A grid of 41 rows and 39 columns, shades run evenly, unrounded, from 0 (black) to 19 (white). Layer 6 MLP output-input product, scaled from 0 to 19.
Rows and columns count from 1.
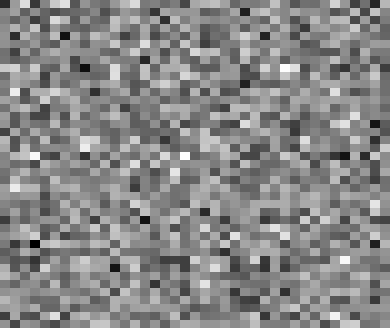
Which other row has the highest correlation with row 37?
34
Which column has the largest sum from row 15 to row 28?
8
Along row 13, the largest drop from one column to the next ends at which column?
6
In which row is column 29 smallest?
37
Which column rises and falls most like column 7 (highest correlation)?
27
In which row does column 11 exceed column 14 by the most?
24
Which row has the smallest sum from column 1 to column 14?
2
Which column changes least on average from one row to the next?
39
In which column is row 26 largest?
38
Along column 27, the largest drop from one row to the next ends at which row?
5
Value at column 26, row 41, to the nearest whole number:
14
